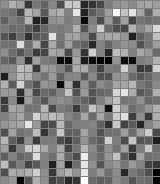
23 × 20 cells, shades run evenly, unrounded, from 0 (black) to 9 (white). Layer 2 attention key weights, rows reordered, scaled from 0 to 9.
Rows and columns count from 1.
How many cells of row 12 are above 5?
9
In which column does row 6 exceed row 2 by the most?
3
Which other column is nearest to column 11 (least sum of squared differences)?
6
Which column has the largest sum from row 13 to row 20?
15
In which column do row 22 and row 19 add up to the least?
20
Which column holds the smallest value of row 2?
11
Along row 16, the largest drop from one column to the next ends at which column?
16
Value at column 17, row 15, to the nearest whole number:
2
